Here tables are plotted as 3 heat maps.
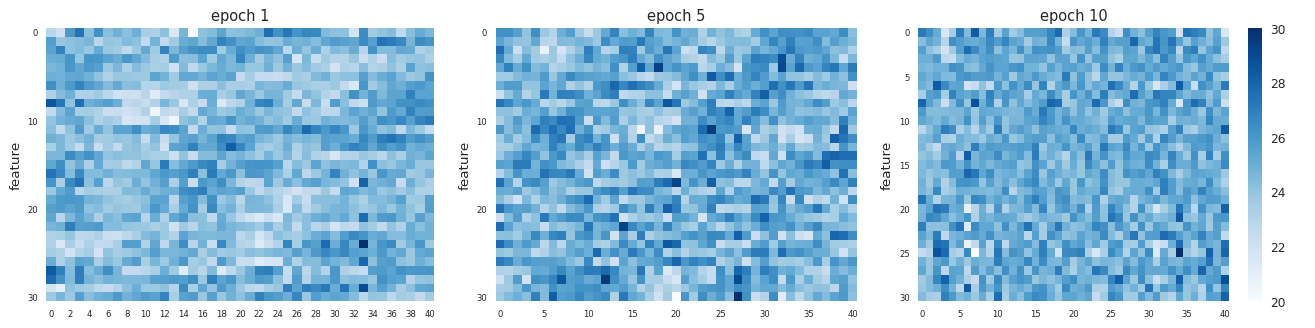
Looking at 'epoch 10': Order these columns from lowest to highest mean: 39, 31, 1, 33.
1, 31, 39, 33
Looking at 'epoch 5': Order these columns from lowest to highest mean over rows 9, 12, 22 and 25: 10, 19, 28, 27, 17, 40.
17, 19, 40, 28, 27, 10
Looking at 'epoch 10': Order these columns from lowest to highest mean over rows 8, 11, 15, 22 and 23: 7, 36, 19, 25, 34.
19, 34, 25, 36, 7
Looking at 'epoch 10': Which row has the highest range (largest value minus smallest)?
25
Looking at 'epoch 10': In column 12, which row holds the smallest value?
18
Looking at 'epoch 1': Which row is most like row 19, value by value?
20
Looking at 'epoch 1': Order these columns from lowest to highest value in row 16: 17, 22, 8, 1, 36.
8, 36, 22, 1, 17
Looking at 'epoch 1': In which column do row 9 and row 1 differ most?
11
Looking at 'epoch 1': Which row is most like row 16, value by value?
28
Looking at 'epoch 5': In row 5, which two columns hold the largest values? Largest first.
24, 26
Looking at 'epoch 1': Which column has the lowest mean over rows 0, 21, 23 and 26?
22
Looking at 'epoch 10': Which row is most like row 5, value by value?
17
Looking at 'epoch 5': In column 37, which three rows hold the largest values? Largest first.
15, 14, 4
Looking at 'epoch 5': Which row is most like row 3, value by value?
25
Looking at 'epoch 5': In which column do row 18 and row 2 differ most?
5
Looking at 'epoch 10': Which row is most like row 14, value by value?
15
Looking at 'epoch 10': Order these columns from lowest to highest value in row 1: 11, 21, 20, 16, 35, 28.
35, 16, 21, 20, 11, 28
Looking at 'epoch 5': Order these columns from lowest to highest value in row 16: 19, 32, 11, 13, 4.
19, 32, 4, 11, 13
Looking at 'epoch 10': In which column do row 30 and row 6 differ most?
2
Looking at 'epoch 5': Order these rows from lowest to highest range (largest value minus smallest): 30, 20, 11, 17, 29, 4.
29, 20, 17, 4, 11, 30
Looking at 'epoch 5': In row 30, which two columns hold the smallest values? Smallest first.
20, 32
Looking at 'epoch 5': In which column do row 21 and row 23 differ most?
13
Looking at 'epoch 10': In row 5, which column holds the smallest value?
23
